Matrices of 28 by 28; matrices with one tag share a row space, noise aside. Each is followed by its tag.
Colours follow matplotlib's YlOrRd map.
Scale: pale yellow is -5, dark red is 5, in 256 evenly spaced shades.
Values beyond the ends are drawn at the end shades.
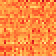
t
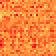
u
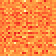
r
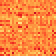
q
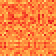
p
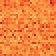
u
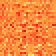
r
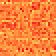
t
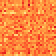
p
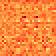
r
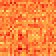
q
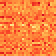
t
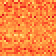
p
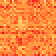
q
